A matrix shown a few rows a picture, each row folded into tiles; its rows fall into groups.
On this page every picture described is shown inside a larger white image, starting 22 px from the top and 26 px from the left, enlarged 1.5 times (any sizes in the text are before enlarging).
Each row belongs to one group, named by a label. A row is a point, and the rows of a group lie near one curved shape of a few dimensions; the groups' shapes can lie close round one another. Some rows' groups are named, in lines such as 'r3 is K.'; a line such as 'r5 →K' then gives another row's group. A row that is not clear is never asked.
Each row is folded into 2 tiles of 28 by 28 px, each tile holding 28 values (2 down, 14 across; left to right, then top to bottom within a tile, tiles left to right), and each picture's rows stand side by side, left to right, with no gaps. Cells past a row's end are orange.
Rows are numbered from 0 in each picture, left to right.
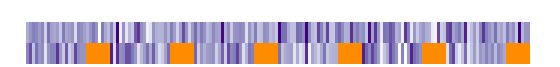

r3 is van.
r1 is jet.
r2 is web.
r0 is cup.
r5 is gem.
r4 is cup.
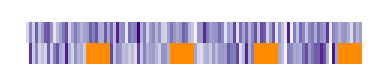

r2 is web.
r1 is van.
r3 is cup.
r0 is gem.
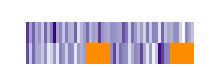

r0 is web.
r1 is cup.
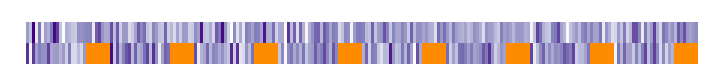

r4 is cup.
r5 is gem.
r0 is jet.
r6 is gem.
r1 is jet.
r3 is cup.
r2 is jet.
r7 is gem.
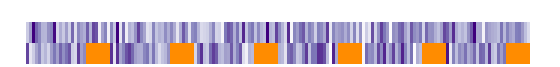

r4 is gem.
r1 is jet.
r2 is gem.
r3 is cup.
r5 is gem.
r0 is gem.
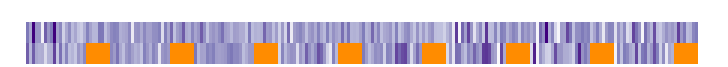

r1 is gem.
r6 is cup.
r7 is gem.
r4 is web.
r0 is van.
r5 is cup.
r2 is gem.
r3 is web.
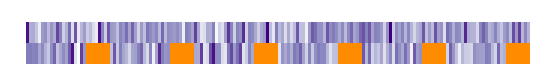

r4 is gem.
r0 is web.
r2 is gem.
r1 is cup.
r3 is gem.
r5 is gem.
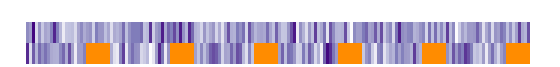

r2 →gem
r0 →jet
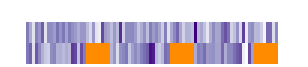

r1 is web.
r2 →web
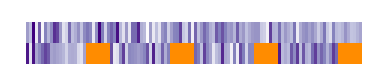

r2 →cup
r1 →jet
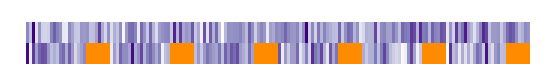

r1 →gem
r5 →gem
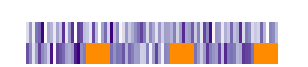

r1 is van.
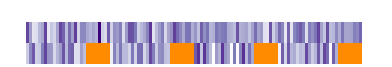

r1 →gem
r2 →cup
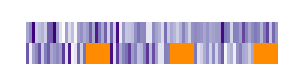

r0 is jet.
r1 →jet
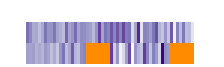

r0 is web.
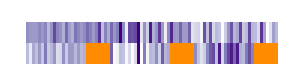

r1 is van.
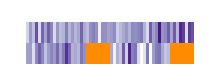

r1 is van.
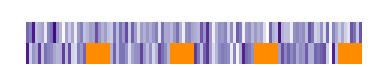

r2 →cup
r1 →cup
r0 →jet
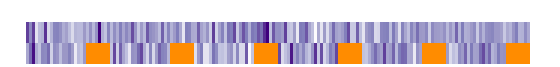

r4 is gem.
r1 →cup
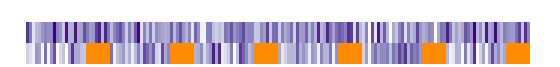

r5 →van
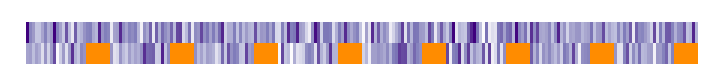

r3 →gem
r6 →gem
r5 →jet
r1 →web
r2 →gem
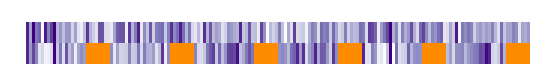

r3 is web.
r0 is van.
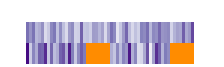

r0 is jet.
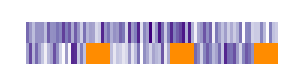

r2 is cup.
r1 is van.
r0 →cup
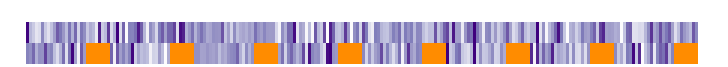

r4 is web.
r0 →web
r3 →cup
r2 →gem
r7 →web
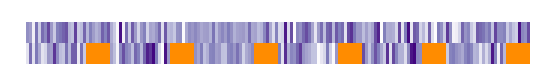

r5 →web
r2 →gem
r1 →cup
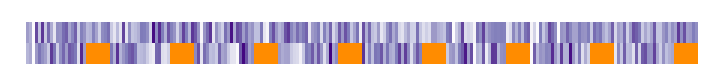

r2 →cup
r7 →gem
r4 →jet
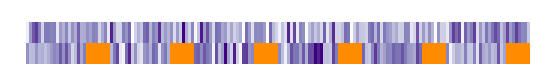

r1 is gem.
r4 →cup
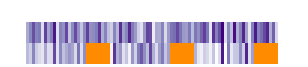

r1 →gem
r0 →van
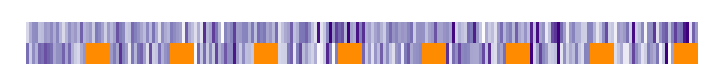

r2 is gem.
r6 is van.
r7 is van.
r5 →jet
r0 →gem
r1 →cup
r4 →web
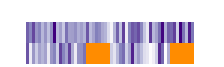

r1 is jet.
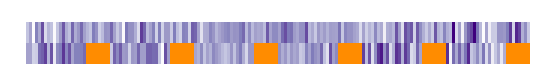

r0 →web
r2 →web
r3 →gem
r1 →web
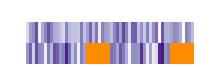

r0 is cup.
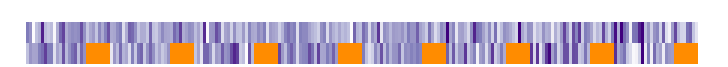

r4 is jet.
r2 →cup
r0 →web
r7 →van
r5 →web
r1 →gem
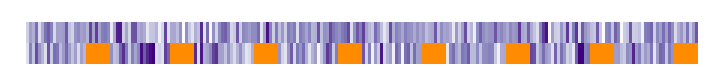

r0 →gem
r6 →cup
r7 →web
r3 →jet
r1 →cup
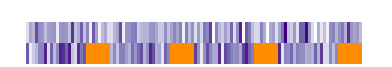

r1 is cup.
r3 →jet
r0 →web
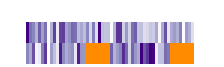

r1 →cup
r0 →gem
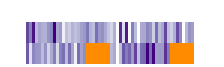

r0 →gem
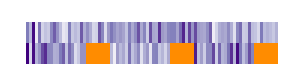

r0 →jet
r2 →jet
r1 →van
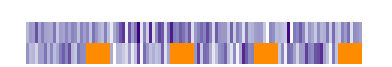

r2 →cup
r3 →cup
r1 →van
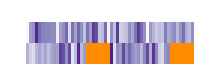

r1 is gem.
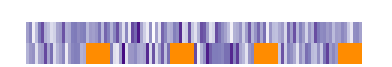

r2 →gem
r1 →jet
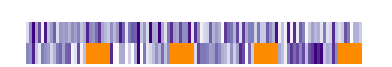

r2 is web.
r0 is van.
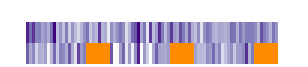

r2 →web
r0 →gem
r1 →van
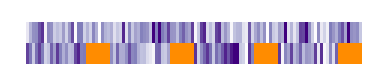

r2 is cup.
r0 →cup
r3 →jet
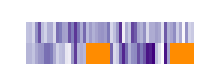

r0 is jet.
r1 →cup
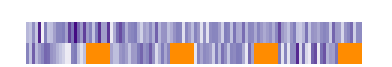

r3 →web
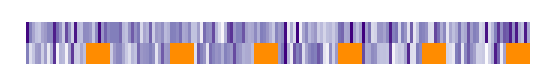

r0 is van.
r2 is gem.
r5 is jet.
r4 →van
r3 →van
